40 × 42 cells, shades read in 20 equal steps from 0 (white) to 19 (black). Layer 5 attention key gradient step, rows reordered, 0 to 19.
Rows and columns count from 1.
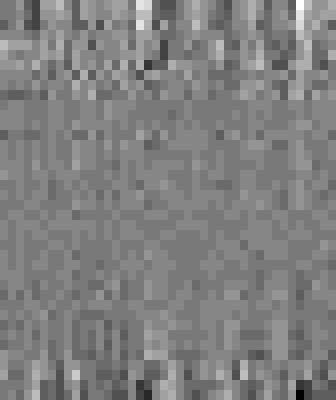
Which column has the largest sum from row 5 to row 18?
36
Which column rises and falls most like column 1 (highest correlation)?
28
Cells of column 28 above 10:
6
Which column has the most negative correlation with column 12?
20
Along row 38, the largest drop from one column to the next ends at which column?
31
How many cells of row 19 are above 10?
5
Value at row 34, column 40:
9
